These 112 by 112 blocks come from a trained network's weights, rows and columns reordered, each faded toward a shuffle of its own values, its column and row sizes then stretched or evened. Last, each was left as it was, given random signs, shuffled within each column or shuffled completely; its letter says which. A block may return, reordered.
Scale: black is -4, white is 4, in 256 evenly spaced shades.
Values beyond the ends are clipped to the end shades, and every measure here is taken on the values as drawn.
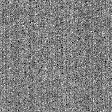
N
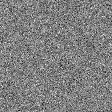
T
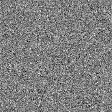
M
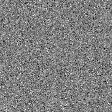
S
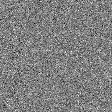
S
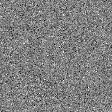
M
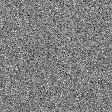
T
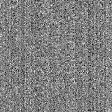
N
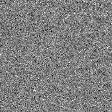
M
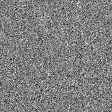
S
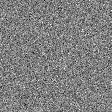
T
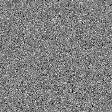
M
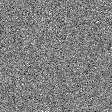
T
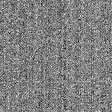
N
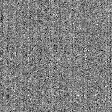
N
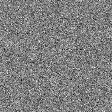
M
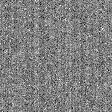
S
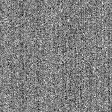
S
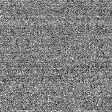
N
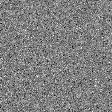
S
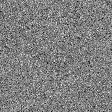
T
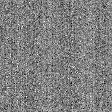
N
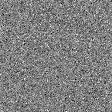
T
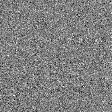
M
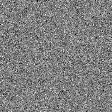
M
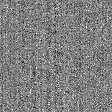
S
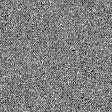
M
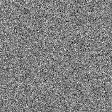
S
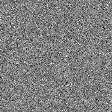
M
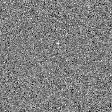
M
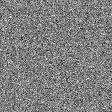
T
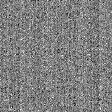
N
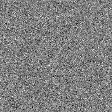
M
